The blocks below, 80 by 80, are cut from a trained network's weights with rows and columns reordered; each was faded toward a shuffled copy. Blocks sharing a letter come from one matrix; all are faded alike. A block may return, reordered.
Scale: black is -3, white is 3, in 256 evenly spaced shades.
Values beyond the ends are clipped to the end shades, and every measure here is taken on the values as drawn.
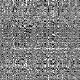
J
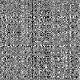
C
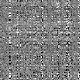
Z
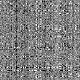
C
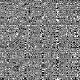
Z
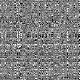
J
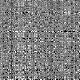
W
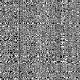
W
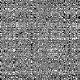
J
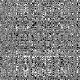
Z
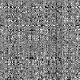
W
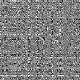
J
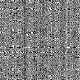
W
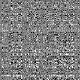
Z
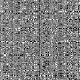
W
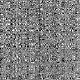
W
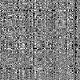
C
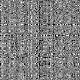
C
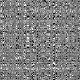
Z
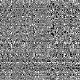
Z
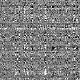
J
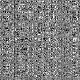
W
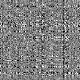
C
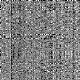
C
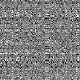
Z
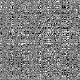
Z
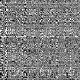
J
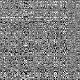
Z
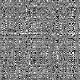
Z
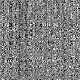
W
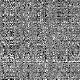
J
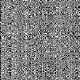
C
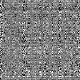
Z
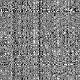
C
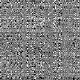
Z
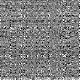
J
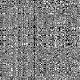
C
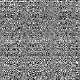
J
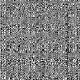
W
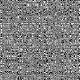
Z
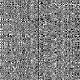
C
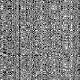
C
